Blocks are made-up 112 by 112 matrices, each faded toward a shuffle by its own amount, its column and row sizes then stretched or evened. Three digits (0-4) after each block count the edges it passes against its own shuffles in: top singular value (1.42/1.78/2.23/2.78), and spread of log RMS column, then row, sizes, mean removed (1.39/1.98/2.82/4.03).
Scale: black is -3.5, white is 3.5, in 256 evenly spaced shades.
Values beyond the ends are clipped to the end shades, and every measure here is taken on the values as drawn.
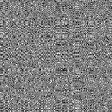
4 1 2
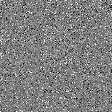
0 1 1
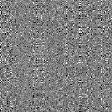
3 3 1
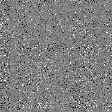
1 2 2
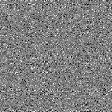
3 0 2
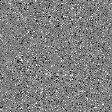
0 2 1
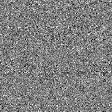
1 0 2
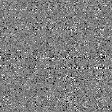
1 2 3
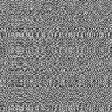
4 0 3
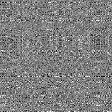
3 1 3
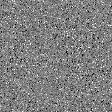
1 1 0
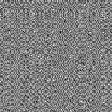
4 0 0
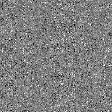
1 2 1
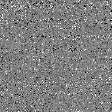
0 2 2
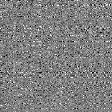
3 0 3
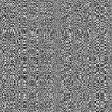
4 4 0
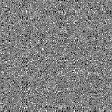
3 2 1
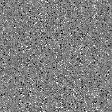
1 2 1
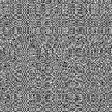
4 1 0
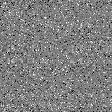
2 0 0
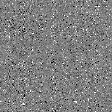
1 2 1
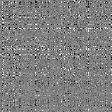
3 3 3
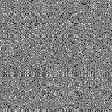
4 0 1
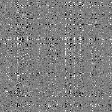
3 3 3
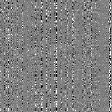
4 4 0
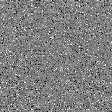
2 0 1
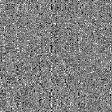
3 2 1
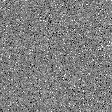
0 1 0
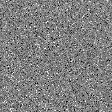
0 1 0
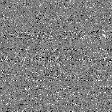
0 1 3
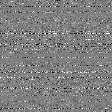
1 0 4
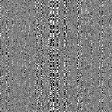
4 4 0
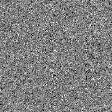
1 2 0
